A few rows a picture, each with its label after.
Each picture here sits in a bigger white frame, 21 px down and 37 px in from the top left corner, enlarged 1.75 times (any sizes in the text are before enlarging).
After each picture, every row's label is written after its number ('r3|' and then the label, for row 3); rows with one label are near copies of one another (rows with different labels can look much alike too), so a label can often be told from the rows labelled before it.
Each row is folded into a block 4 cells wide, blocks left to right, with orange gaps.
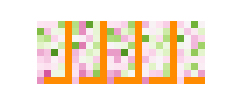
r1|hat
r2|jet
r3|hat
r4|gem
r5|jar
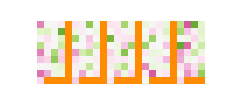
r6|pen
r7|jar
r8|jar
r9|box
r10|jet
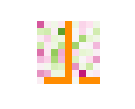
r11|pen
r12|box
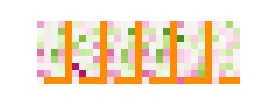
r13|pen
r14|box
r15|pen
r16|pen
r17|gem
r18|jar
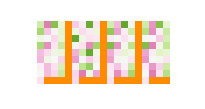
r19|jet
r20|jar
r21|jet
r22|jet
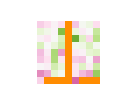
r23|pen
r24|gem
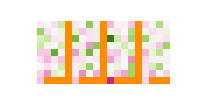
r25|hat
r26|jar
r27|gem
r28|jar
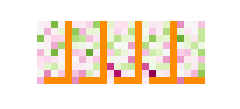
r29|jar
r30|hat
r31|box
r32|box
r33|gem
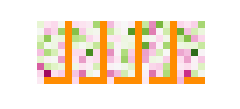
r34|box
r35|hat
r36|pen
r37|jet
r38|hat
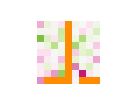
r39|gem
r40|box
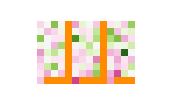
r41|jar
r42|gem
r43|hat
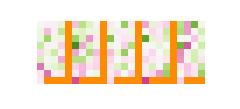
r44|box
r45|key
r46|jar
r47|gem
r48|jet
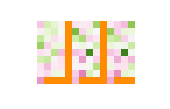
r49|key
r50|hat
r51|hat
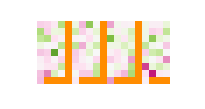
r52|hat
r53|jet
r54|gem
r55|box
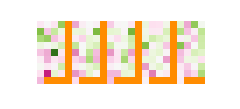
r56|hat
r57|pen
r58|pen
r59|box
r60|jet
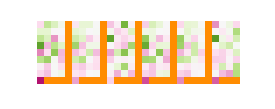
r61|key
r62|key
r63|jar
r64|key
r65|key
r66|gem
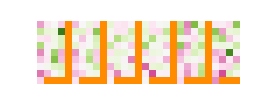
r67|pen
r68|pen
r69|box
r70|box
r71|jet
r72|hat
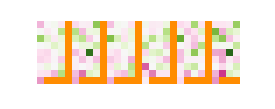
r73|gem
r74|hat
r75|gem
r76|box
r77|jar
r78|hat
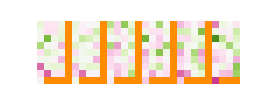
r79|box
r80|box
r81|jet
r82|jar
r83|pen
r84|gem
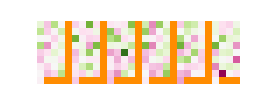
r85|jet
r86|jar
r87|hat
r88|jet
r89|key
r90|box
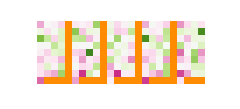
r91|gem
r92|hat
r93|box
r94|gem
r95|pen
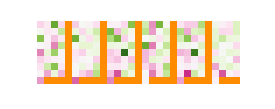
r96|jar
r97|gem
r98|hat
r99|jet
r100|hat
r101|box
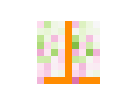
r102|key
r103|key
